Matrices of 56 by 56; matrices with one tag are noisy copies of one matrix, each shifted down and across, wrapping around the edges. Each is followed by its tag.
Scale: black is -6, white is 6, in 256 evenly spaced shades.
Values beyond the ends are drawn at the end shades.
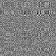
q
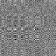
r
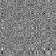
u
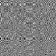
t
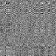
r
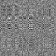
r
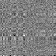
u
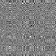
q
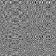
t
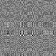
q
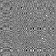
t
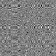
t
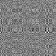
q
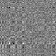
u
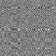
t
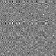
t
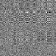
r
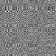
q
